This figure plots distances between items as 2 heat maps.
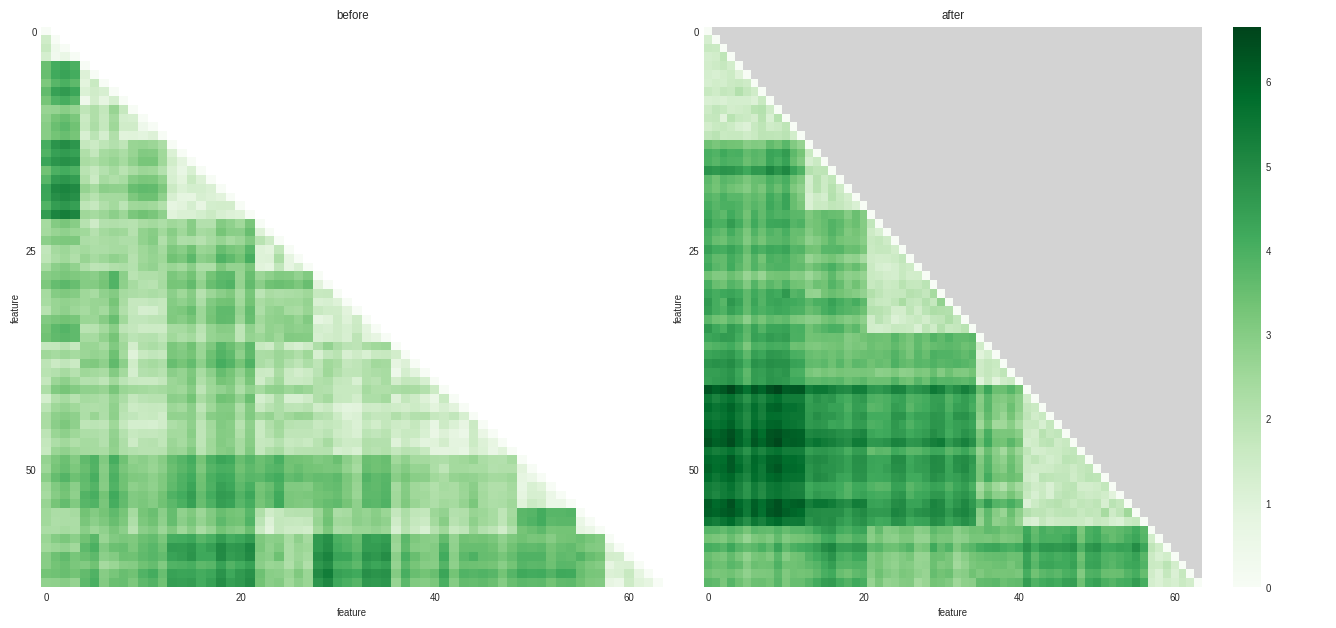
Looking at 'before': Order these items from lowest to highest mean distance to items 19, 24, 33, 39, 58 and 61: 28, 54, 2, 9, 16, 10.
9, 16, 10, 28, 2, 54
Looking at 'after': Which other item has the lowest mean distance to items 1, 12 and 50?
5
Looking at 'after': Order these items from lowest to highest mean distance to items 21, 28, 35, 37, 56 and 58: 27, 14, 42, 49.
27, 42, 49, 14
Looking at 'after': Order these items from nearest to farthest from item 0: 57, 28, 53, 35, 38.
28, 57, 35, 38, 53
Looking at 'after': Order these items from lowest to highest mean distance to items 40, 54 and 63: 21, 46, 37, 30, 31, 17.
37, 46, 21, 31, 30, 17
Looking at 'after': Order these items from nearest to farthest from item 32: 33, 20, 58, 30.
33, 30, 58, 20
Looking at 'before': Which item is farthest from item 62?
29
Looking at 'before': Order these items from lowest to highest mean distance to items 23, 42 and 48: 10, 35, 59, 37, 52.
37, 10, 35, 52, 59
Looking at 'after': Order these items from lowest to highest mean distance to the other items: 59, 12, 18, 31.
18, 31, 12, 59
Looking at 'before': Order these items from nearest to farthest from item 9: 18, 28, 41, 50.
28, 41, 50, 18
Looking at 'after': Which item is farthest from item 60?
16
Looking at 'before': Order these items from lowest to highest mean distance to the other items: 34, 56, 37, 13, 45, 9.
45, 9, 37, 34, 56, 13
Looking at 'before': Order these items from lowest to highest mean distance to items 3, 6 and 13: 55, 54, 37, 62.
37, 55, 54, 62
